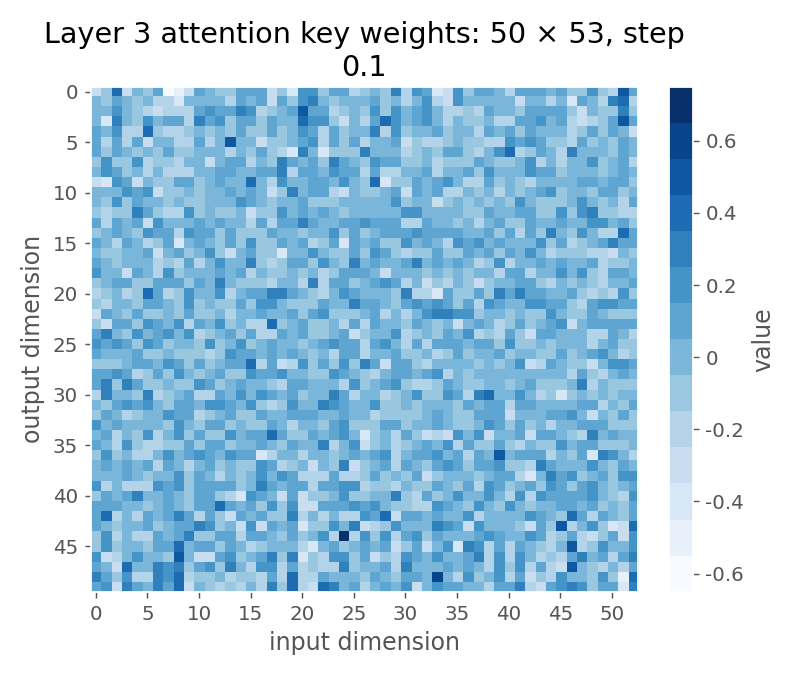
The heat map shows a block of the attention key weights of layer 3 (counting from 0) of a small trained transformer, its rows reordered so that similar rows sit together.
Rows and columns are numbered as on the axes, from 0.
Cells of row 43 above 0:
20
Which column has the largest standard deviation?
8
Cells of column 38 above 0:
18
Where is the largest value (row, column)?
44, 24
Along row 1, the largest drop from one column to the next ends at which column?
52
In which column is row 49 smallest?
51
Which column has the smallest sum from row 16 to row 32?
48
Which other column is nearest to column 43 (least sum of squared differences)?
11
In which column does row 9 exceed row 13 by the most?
15
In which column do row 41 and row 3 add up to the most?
12
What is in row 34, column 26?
-0.4
